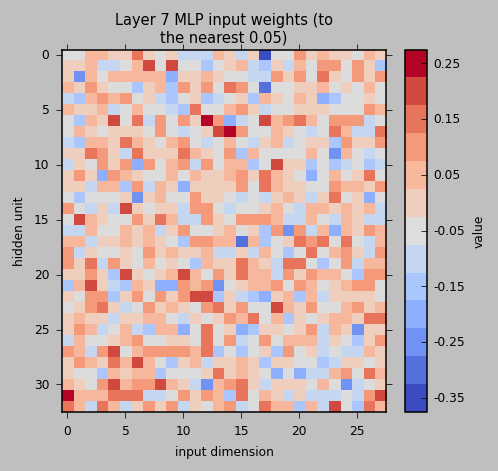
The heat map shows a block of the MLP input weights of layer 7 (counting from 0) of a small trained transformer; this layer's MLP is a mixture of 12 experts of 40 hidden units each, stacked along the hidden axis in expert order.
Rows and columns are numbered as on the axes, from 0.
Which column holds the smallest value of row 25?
25
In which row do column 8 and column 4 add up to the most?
30
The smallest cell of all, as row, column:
0, 17
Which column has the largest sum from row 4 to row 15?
18
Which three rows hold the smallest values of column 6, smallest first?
13, 10, 3
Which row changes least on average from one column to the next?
5
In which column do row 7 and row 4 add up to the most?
14
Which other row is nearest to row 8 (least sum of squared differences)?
16
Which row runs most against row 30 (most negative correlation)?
21
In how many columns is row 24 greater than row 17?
12
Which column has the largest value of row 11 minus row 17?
15
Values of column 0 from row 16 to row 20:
-0.1 0.05 0.1 0.1 0
